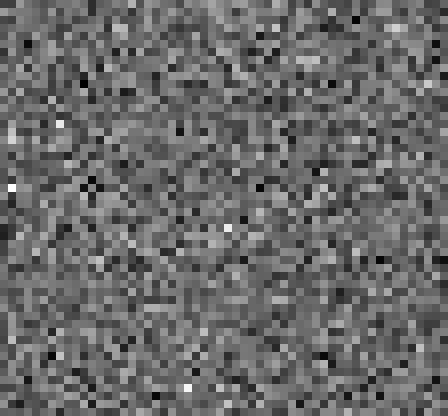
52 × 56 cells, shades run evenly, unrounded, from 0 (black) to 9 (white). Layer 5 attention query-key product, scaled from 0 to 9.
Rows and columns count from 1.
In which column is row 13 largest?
7
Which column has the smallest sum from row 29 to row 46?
1
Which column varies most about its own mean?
2
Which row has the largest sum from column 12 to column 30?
30
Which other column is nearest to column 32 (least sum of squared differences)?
27
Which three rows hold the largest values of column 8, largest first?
16, 45, 42
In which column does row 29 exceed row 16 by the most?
29
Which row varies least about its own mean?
40
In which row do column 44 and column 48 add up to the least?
50
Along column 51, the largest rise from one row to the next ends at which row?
47
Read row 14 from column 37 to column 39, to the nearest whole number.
3 4 4
